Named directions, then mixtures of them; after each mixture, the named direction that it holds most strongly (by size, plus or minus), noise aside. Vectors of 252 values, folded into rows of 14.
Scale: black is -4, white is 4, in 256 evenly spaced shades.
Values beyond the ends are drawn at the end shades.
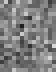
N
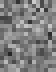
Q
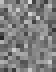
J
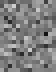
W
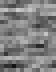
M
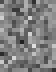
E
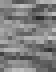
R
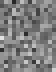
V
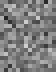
W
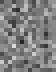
E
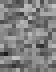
M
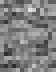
M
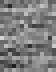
M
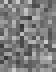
N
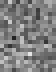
N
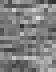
R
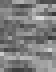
R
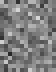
J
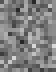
E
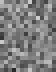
J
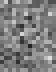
N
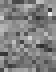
R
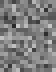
W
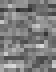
M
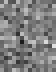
N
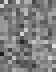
N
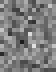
E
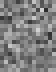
Q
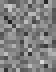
W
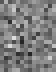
N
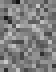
Q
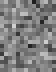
N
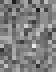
V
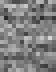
R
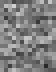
W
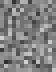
V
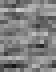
M
